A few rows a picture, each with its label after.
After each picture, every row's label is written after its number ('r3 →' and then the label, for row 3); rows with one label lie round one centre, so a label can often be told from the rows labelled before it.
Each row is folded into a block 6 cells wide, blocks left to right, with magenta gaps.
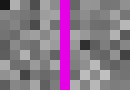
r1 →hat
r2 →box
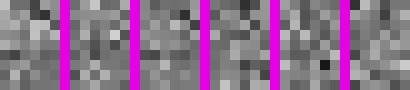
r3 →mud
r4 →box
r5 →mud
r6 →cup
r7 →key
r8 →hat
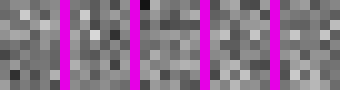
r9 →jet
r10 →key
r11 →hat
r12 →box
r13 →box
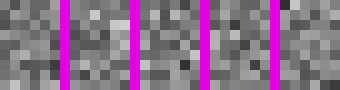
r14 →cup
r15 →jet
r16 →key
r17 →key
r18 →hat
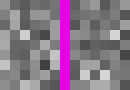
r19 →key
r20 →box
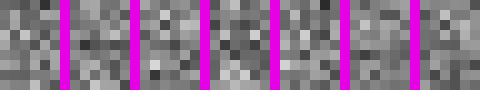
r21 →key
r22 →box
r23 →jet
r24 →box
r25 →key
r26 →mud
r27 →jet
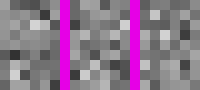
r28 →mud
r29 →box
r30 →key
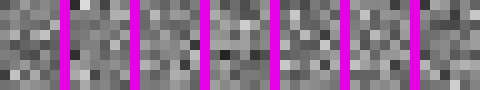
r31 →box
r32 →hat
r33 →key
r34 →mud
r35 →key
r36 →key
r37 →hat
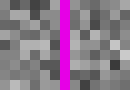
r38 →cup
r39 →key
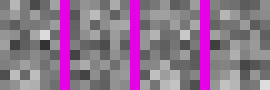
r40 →box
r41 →jet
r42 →box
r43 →cup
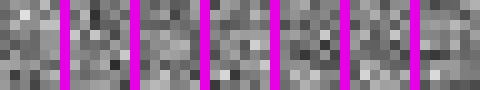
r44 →jet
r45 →key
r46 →cup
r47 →hat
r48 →box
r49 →box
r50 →mud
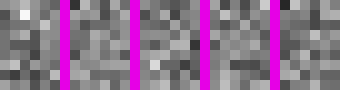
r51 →jet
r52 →hat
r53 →cup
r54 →cup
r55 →hat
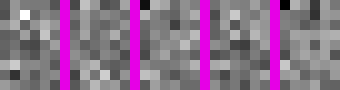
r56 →jet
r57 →box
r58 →hat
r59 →jet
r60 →hat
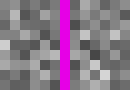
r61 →key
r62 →box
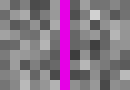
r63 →cup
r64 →jet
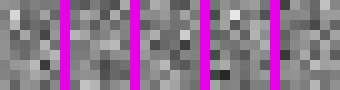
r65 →key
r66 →cup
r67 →box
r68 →jet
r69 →hat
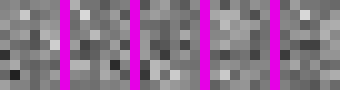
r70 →jet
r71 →key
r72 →box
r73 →mud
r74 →jet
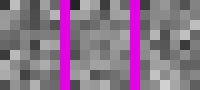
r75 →hat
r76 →hat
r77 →box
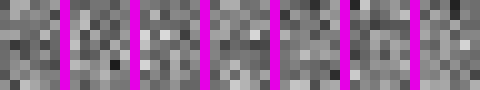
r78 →box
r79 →key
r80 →key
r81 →box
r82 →cup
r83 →hat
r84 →cup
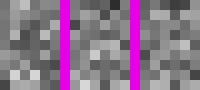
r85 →box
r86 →cup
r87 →cup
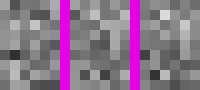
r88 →mud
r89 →jet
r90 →jet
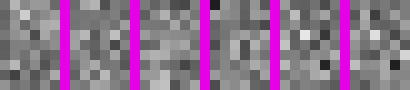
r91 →jet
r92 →box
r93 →cup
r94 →hat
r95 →key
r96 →key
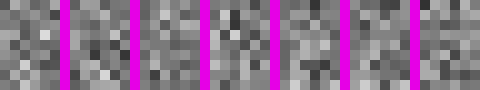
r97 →box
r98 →box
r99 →jet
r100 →key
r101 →cup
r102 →cup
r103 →hat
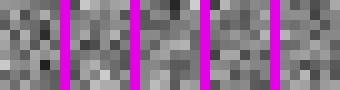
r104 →key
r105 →box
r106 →cup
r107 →hat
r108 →cup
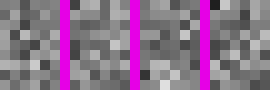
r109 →key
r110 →hat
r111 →box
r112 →hat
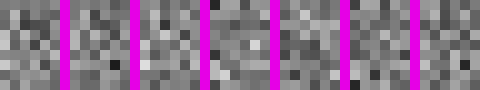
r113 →key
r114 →key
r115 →key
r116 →hat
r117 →jet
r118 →hat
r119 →key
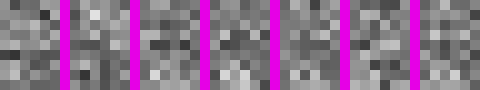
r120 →mud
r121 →jet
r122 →box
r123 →box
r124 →box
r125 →cup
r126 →box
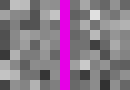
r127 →hat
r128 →jet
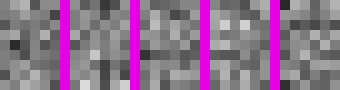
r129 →box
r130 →cup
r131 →mud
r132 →mud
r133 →hat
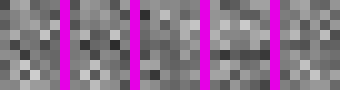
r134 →box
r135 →box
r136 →jet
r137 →mud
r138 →box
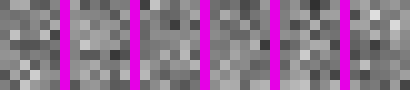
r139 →box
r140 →mud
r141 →hat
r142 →cup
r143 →cup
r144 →jet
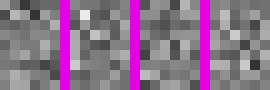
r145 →cup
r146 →key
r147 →hat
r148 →key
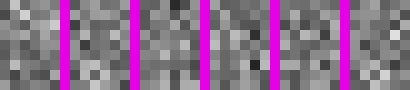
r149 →jet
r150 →box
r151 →cup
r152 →key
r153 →key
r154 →box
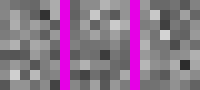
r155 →mud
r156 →jet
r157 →key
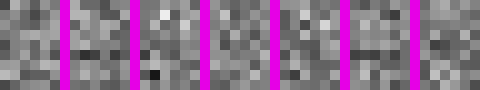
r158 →hat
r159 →mud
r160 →jet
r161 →key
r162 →jet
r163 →mud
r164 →box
